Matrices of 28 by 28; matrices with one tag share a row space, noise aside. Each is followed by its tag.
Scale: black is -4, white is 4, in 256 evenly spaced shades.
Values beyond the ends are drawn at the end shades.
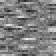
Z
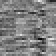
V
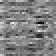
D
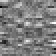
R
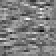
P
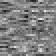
P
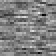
V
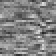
V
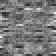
R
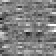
R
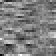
Z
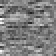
D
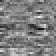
D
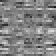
R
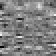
R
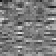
R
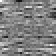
R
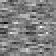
P
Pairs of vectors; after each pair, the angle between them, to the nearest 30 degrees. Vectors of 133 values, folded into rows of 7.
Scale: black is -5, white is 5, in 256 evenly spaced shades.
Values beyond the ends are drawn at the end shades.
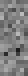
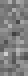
120 degrees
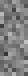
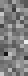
30 degrees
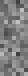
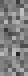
30 degrees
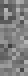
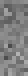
60 degrees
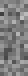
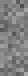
90 degrees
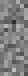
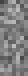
120 degrees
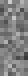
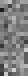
60 degrees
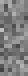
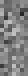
90 degrees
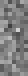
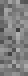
150 degrees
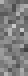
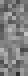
60 degrees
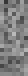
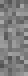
60 degrees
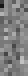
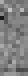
90 degrees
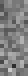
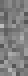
30 degrees
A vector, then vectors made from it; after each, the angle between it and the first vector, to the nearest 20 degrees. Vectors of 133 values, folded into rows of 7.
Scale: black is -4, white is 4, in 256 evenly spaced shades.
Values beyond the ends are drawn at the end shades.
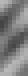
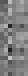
100 degrees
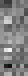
120 degrees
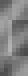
140 degrees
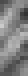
160 degrees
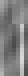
60 degrees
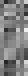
120 degrees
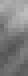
80 degrees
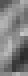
140 degrees
